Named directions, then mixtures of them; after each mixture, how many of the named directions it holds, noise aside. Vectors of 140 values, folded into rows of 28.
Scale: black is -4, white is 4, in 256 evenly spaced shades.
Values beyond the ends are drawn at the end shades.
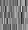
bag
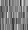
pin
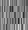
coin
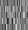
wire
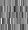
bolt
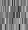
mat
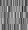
four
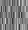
three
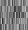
three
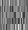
one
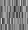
two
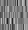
four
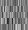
three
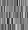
two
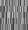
three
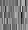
one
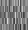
three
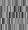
two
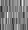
one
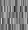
one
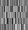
two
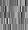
one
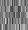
three
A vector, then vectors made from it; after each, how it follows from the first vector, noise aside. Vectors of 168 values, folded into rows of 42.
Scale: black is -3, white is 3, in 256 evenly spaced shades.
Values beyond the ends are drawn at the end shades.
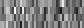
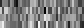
wrapped around.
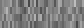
wrapped around, negated, shrunk.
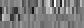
wrapped around, partly zeroed.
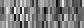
copied.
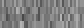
reversed, shrunk.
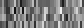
negated.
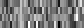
wrapped around.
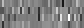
reversed, partly zeroed.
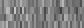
shrunk.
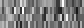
copied.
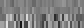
partly zeroed.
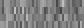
shrunk.
